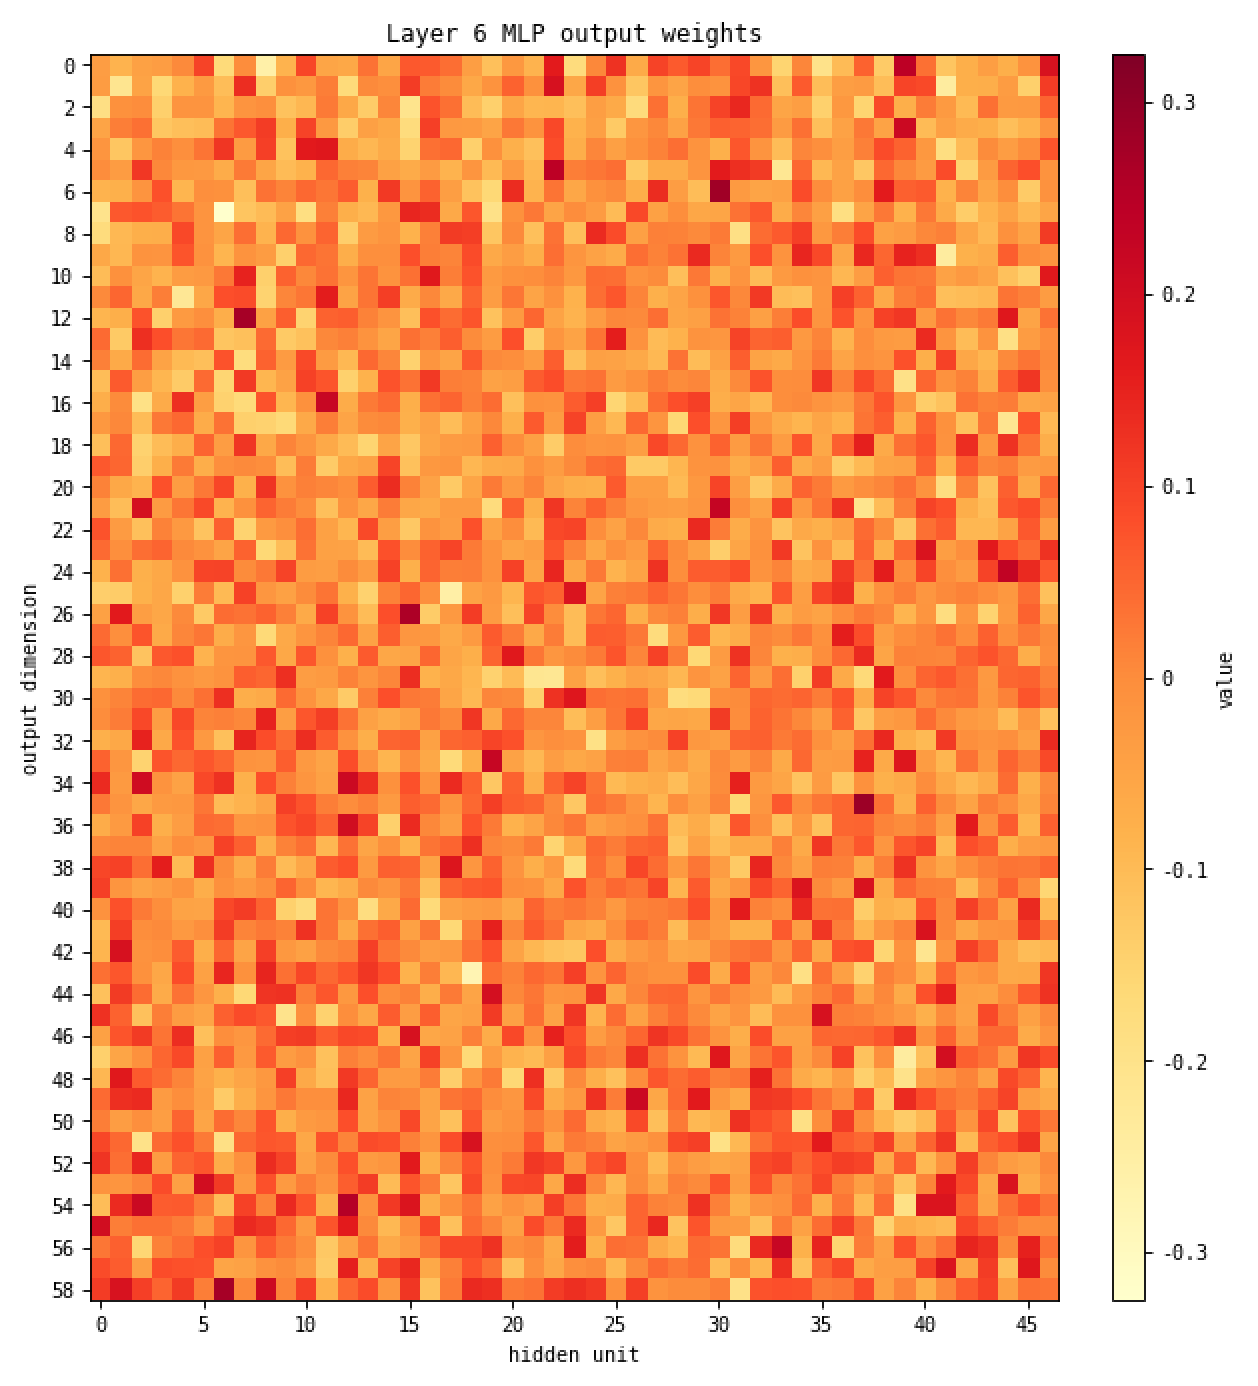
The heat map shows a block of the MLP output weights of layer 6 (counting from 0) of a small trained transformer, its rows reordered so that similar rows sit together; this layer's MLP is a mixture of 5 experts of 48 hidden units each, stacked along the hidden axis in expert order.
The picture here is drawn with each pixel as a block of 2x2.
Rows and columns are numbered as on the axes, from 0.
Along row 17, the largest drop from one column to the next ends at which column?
44
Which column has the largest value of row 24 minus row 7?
6
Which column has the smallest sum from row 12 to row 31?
12
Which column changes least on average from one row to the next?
43
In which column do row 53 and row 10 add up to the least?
45
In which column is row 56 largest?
33
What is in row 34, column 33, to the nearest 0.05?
-0.05
